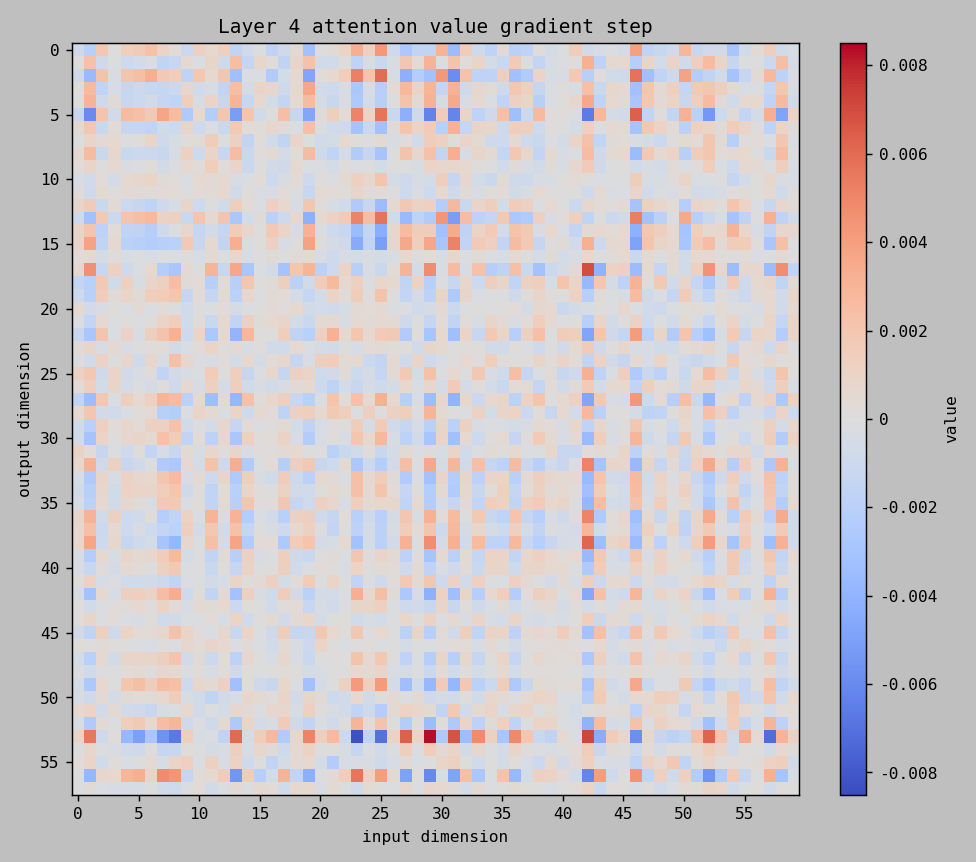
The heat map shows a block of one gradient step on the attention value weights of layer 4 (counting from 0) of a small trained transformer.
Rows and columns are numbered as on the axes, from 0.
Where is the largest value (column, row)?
29, 53
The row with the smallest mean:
5
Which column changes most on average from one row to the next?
42
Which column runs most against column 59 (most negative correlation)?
11
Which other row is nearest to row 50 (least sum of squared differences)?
40
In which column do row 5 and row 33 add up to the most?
46
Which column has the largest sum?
8
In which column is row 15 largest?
31
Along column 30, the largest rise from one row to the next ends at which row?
13
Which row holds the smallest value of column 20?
17
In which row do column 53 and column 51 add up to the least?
56
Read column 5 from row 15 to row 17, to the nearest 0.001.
-0.002 0 0
